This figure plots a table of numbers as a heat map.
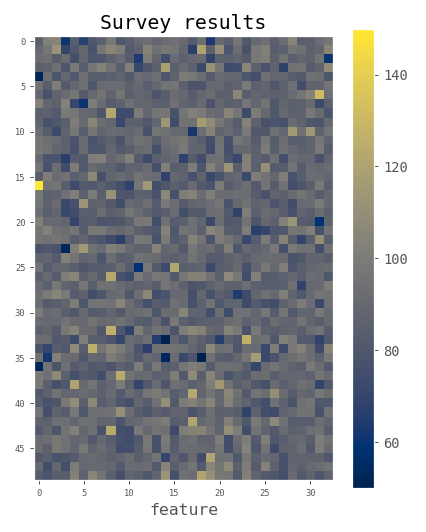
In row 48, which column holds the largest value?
18
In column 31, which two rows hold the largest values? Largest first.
6, 22
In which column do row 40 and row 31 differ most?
14
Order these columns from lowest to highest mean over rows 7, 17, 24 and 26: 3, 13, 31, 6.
31, 13, 6, 3
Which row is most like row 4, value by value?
36
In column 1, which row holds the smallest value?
35
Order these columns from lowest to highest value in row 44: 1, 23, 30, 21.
21, 30, 1, 23
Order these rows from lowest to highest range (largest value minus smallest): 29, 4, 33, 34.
29, 4, 34, 33
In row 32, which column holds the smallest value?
10
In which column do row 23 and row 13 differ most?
5
